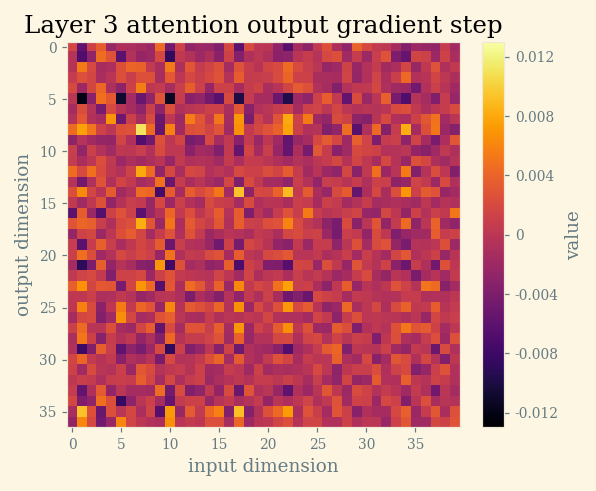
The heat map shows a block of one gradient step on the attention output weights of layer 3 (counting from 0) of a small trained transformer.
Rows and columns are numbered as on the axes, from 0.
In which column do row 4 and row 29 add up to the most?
3
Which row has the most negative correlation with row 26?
34
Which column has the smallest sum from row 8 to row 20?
27
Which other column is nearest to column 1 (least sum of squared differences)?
10
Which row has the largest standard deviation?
5
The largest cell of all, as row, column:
8, 7
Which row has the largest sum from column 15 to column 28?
14
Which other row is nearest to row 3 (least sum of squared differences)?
20
